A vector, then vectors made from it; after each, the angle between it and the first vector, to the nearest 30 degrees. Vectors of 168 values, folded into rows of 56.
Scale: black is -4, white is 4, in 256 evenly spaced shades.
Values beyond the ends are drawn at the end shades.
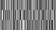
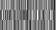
60 degrees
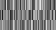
120 degrees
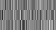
150 degrees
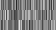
90 degrees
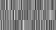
60 degrees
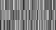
120 degrees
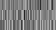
60 degrees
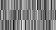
60 degrees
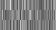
60 degrees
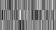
150 degrees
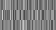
30 degrees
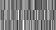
60 degrees
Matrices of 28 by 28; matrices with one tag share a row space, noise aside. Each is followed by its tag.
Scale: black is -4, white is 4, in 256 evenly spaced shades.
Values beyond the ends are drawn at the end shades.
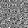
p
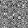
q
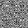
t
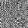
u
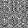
q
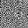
u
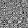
q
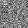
q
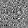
q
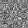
q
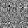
p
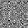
p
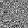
t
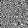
u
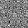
p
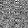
t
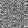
p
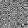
p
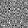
p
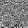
t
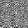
t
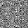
t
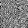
u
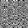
q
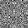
p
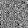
u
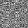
t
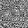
t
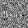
q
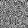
u
